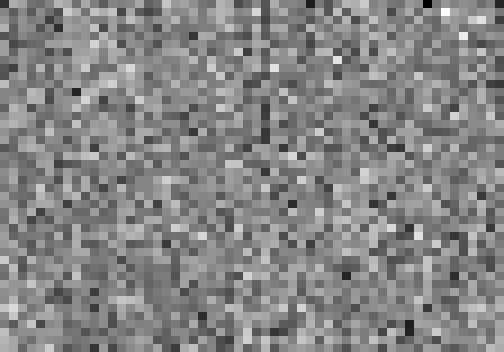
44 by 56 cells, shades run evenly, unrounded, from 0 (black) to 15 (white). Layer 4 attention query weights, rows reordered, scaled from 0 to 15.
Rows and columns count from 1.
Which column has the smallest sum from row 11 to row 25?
30
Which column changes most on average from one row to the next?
42
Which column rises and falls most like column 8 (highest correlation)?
50
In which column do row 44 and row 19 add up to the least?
11
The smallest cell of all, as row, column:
1, 48
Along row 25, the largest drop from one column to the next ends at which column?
54
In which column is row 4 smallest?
7
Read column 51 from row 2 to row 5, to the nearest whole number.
10 9 9 8
